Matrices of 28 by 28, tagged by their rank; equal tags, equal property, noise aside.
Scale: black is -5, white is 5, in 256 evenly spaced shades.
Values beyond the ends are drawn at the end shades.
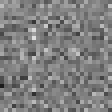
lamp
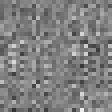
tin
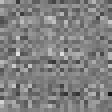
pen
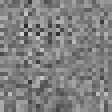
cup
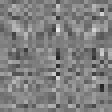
tin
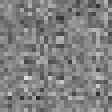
cup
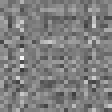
pen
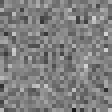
lamp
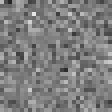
lamp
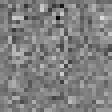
lamp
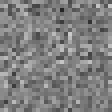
lamp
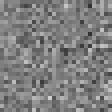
lamp
